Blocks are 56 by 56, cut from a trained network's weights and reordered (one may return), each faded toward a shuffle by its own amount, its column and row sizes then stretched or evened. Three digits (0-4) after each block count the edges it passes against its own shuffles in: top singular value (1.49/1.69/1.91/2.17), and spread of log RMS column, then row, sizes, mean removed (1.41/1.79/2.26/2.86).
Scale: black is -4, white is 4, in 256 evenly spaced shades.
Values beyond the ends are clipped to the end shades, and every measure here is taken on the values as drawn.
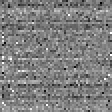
3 1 0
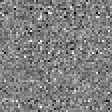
1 1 2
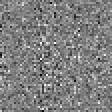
0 3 0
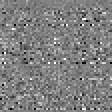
1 1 4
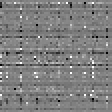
4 3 3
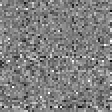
2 0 1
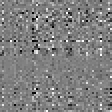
3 3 4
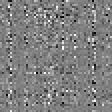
0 4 3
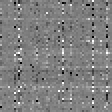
2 3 1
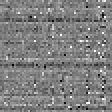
3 2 1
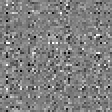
1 3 3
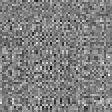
4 2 2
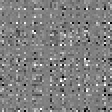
0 4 4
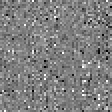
1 3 2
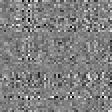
3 2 4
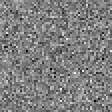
0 1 1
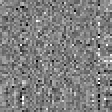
2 2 0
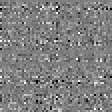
1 2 4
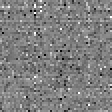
0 2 0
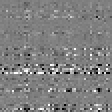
3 1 4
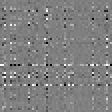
3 3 3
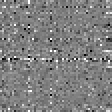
2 1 3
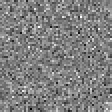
2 0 1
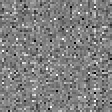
2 1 0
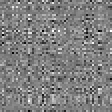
4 3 4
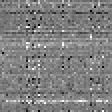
3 2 2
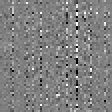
3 4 0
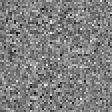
1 1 0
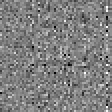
1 3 1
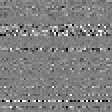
3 0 4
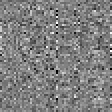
3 3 2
